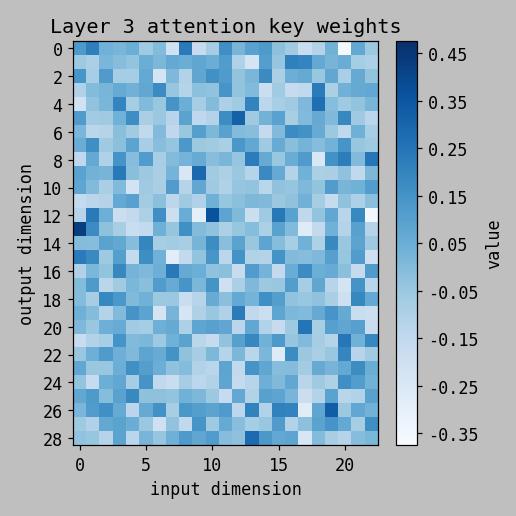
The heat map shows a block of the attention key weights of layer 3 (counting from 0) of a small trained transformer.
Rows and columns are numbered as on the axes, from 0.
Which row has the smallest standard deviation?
11
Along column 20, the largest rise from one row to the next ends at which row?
1
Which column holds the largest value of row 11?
4
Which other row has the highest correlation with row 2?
14
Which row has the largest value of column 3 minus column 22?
15
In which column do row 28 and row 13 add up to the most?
0
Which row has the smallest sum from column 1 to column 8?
6
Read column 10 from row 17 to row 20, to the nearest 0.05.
0.15 0.05 -0.05 0.1
